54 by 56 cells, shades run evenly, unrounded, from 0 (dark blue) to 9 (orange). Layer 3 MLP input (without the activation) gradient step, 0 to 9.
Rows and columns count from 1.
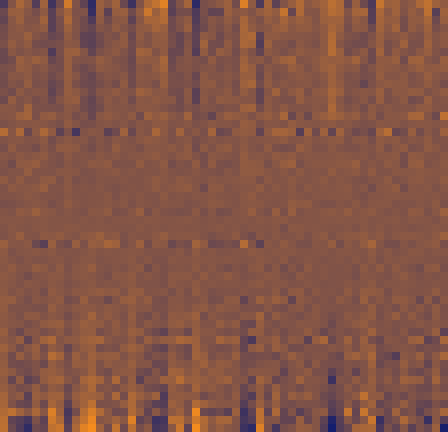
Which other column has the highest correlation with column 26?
51
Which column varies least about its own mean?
40
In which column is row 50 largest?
46
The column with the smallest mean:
4
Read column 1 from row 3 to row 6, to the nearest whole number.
3 4 4 4
